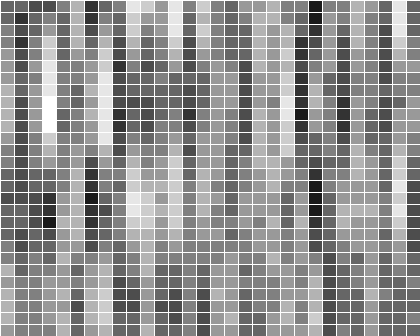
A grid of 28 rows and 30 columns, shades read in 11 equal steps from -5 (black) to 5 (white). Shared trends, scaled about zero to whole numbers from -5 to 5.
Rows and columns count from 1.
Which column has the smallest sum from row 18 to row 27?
24
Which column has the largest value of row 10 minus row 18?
4
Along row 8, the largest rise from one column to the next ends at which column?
23
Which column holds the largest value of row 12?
8
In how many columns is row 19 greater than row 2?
12
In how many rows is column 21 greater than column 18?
19
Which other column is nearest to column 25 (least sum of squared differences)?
18
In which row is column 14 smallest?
10
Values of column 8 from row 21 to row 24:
0 1 2 2
